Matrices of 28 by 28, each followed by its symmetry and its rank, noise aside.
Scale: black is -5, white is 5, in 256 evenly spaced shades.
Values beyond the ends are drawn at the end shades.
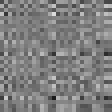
no symmetry, rank two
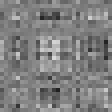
no symmetry, rank two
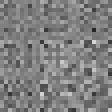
symmetric, rank four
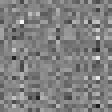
no symmetry, rank three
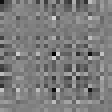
symmetric, rank two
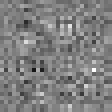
no symmetry, rank four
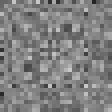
symmetric, rank four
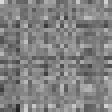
no symmetry, rank three
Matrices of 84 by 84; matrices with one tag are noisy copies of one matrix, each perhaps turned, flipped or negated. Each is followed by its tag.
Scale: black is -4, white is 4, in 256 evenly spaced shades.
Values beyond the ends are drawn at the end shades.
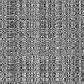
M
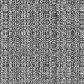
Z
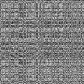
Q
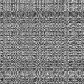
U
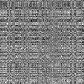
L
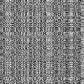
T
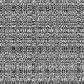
T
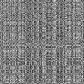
Q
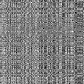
L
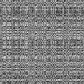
M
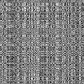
M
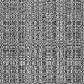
Q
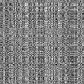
M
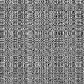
Z
